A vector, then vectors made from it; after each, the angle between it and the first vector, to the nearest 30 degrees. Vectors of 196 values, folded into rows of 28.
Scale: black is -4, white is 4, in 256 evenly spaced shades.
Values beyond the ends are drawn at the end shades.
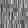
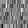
90 degrees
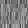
120 degrees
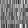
60 degrees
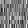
60 degrees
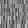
60 degrees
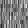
30 degrees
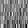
120 degrees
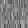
150 degrees
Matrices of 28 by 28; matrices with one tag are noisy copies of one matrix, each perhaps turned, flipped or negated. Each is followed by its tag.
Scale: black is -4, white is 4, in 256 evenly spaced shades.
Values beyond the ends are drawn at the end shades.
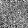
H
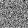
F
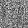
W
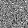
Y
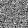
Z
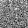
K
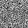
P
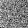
K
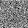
F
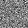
F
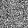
P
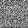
F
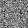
P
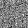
Z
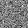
Y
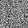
W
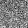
K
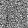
F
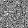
Y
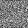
F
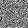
F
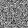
Y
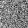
K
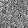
H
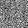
W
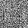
W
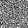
P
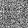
W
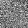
H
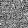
Z
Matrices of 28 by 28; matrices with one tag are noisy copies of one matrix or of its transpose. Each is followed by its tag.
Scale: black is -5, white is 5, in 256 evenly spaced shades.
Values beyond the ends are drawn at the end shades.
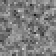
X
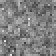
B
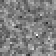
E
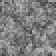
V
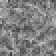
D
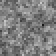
V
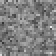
B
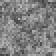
V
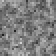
D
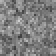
B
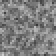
E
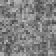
B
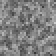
D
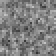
D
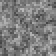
V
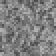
E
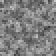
X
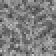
E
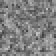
E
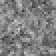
B
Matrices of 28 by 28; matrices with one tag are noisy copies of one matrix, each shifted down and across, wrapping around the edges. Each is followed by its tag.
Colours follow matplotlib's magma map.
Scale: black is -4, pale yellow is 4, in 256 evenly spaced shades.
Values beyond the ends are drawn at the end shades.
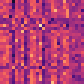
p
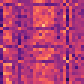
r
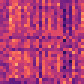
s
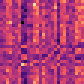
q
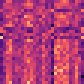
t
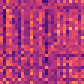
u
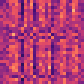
p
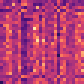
q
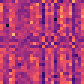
p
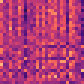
u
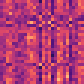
p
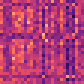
s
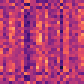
q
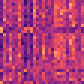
s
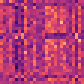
s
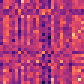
s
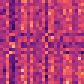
q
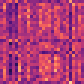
s
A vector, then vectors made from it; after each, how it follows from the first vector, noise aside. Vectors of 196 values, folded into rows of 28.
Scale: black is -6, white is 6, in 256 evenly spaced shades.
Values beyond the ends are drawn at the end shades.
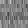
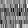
reversed, scaled up.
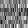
reversed, scaled up.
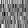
wrapped around, negated, scaled up.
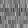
reversed.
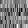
reversed, scaled up.
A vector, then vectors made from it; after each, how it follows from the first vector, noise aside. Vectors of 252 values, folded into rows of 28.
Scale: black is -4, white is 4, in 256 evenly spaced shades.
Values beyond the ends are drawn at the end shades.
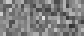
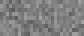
reversed, shrunk.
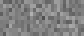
negated, shrunk.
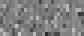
wrapped around, partly zeroed.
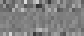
wrapped around, partly zeroed.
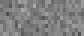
wrapped around, negated, shrunk.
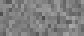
negated, shrunk.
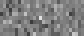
reversed, partly zeroed.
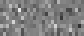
wrapped around, partly zeroed.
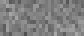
wrapped around, negated, shrunk.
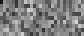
wrapped around, negated.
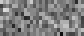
wrapped around, negated.
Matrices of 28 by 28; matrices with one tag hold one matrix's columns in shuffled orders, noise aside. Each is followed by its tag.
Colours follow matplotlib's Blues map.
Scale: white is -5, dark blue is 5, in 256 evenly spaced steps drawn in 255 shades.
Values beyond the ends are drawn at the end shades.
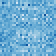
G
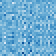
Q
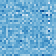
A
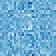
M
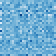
A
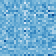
A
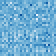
G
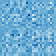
G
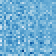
Q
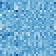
M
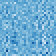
Q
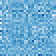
A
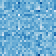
M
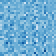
Q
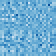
G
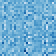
Q
